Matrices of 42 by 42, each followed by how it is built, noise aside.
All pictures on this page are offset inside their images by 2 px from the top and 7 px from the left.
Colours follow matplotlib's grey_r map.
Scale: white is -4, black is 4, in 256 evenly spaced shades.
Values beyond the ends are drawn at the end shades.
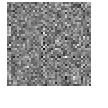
low rank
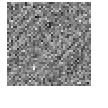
Hankel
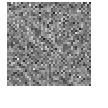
Toeplitz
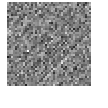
Hankel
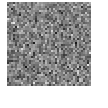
noise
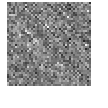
Toeplitz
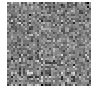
low rank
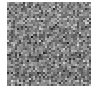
repeating columns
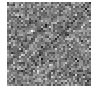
Hankel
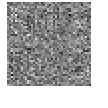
low rank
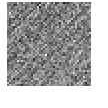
Hankel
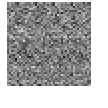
repeating columns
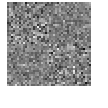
block diagonal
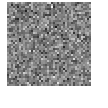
noise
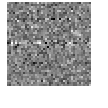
uneven rows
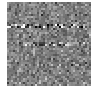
uneven rows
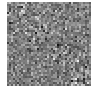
block diagonal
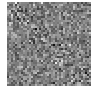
block diagonal
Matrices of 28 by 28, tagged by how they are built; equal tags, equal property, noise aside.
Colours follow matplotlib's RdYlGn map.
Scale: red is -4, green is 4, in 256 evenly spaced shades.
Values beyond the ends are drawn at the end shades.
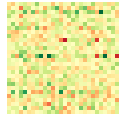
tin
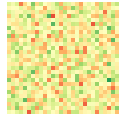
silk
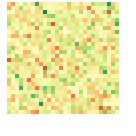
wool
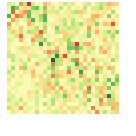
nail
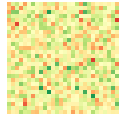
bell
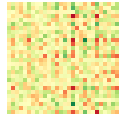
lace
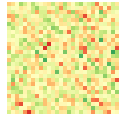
wool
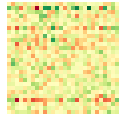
tin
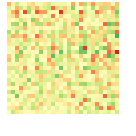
lace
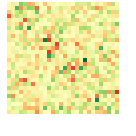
nail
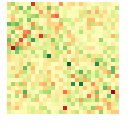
nail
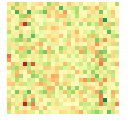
silk
